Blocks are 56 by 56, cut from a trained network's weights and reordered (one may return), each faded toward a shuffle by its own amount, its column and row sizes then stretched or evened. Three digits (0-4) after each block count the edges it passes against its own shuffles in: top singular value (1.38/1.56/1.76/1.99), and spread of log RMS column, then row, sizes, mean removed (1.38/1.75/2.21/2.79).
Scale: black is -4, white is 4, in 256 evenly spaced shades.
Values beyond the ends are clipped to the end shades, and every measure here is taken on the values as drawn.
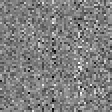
2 3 0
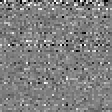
0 1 4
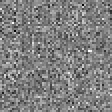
2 2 1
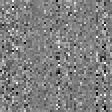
1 4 0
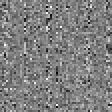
1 4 0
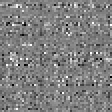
0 1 4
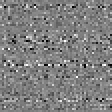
2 1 4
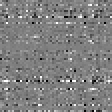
2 2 4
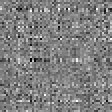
4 2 3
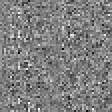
1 3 0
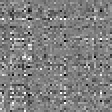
3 3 3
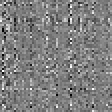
3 4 2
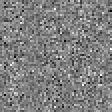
0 2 0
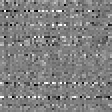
2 0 4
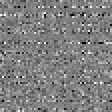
0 2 4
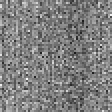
2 0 0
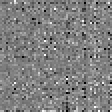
1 3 3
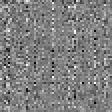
2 4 2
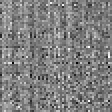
3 2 3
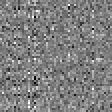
2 3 1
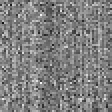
3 0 2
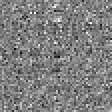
1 2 0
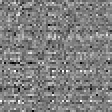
4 2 3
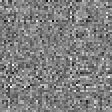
2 1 3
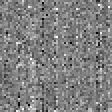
1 3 1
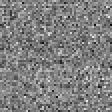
1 0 0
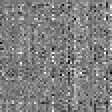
2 3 2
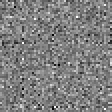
0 2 2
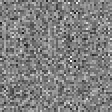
3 1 1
